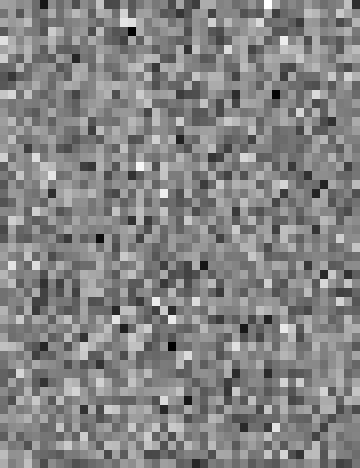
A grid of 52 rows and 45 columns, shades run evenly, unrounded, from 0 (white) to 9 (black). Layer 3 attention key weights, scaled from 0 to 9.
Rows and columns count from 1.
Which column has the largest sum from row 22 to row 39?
6
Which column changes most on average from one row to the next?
17
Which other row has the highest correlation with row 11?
52
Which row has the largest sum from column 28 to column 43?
47
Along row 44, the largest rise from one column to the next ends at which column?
42
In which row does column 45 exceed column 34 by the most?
1
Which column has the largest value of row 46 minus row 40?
11
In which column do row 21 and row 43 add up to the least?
36
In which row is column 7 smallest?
20
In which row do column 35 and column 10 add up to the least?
48
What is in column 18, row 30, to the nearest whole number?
3
